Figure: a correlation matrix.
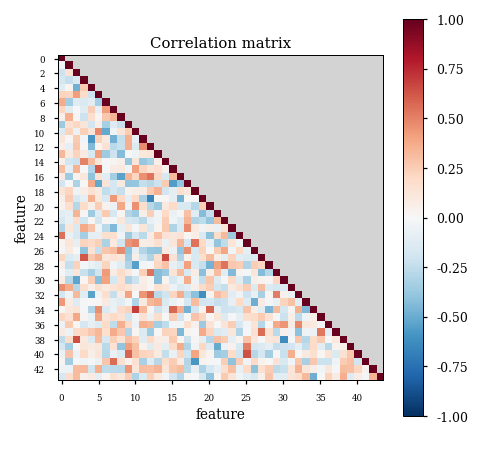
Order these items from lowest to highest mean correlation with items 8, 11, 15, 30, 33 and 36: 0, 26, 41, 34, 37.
41, 26, 37, 34, 0
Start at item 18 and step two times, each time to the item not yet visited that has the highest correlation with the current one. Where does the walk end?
40
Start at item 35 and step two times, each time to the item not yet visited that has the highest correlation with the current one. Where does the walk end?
27
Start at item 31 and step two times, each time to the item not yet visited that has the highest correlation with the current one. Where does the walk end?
24
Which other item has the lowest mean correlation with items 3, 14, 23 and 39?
29
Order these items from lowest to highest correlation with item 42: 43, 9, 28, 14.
14, 28, 43, 9
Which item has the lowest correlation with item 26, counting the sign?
33
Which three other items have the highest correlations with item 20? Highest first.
34, 10, 8
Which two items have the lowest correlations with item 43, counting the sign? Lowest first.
34, 20
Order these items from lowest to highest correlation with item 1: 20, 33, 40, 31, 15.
15, 33, 20, 40, 31
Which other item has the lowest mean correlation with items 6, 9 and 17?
5
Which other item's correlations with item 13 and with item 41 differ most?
18
